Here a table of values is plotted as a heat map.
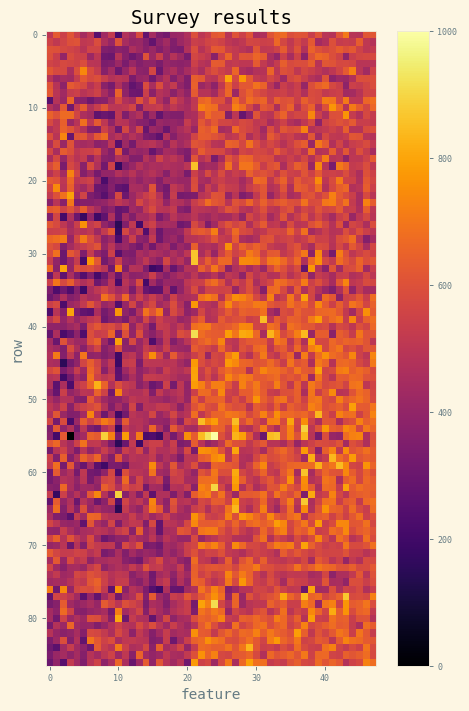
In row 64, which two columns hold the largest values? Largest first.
37, 27
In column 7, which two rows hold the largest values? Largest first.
48, 63
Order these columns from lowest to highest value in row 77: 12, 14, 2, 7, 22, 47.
7, 14, 12, 2, 22, 47
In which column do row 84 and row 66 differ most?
6
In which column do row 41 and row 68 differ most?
21
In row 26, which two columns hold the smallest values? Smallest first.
10, 13
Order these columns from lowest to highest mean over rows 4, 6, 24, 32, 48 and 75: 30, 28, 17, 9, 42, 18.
18, 9, 17, 42, 30, 28
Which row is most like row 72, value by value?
17
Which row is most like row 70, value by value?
85
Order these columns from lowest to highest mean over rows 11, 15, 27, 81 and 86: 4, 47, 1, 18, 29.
18, 4, 1, 47, 29
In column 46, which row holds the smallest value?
28
